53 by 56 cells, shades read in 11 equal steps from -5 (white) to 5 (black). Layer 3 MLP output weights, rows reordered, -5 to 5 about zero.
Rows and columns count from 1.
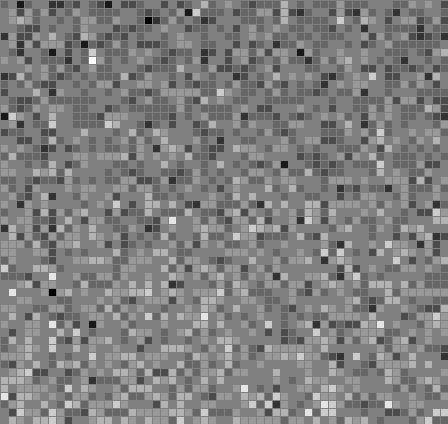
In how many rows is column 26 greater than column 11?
22
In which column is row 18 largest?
28
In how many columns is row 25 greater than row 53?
35
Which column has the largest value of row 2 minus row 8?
12
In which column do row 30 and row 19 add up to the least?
30
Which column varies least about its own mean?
37
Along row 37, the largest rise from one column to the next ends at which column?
7
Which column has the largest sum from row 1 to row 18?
3
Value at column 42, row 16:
2
